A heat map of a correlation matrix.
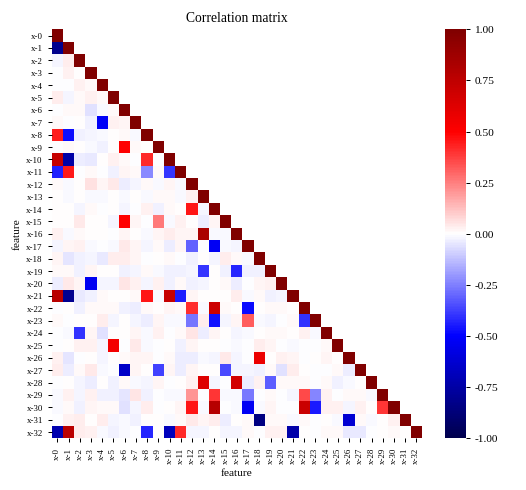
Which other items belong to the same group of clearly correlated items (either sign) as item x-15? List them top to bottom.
x-6, x-9, x-27
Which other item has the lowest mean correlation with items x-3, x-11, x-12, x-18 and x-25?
x-31
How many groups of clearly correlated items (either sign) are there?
9
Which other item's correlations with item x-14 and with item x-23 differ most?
x-30
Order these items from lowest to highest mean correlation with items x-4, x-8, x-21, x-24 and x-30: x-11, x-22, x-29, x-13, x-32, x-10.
x-32, x-11, x-13, x-29, x-22, x-10
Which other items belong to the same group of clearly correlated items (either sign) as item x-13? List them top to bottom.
x-16, x-19, x-28
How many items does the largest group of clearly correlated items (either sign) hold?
7
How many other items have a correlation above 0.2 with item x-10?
3
